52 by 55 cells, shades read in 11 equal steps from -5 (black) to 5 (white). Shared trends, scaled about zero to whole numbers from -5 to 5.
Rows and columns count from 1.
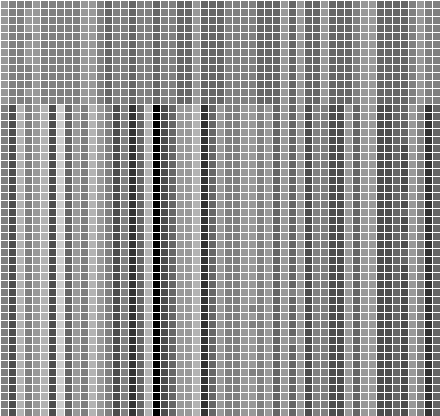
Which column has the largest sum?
8
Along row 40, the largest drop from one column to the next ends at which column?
20
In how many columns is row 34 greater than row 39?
1
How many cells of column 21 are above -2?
13
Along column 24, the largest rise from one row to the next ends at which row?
14
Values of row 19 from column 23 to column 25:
1 1 2
